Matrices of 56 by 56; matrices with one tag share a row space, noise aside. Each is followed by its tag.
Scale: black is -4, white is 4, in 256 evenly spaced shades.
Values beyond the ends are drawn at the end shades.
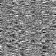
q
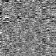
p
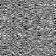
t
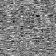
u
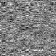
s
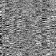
p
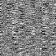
q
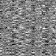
q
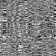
t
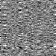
t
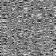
t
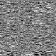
u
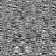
q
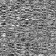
s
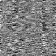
q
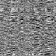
u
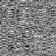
s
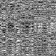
s
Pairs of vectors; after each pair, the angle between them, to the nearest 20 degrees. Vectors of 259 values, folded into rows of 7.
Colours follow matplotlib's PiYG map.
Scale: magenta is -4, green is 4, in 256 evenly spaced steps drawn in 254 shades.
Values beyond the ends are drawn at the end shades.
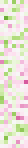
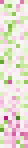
120 degrees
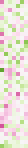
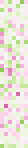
40 degrees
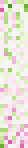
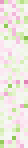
80 degrees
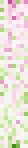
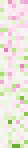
40 degrees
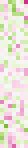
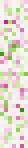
100 degrees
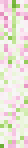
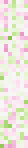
40 degrees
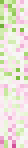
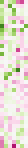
40 degrees
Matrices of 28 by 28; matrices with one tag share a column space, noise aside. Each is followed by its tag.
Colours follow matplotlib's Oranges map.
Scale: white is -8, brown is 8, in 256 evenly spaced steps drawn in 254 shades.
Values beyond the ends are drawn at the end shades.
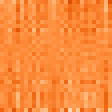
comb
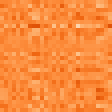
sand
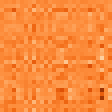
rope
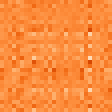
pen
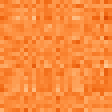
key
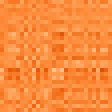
pen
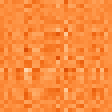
pen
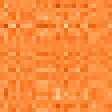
sand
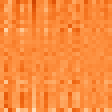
comb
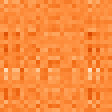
pen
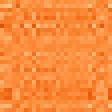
sand
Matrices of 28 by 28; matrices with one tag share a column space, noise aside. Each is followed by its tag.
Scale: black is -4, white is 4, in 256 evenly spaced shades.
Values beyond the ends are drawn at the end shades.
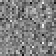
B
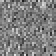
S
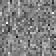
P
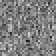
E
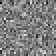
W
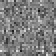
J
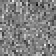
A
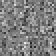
P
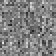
P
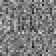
J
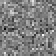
P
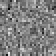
S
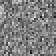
B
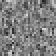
S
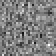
A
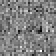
J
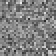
W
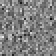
E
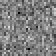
E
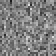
E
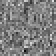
A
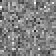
W
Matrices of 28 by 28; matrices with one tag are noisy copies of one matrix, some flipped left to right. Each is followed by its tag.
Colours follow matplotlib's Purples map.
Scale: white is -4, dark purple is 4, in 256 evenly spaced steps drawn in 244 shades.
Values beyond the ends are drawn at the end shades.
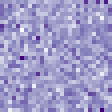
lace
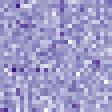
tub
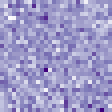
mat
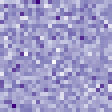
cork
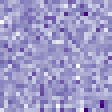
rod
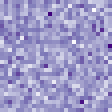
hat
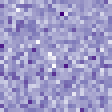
hat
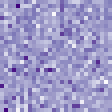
tub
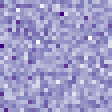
hat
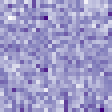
mat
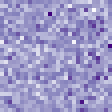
hat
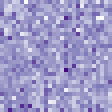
mat
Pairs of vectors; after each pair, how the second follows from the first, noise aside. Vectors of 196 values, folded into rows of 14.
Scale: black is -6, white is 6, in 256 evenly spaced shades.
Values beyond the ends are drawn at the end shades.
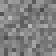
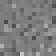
wrapped around, partly zeroed.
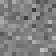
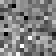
reversed, negated, scaled up.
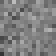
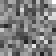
reversed, negated, scaled up.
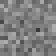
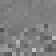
wrapped around, negated, partly zeroed.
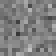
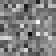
reversed, negated, scaled up.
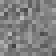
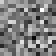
reversed, negated, scaled up.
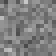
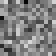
negated, scaled up.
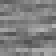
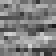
negated, scaled up.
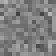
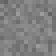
negated, shrunk.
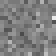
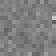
shrunk.
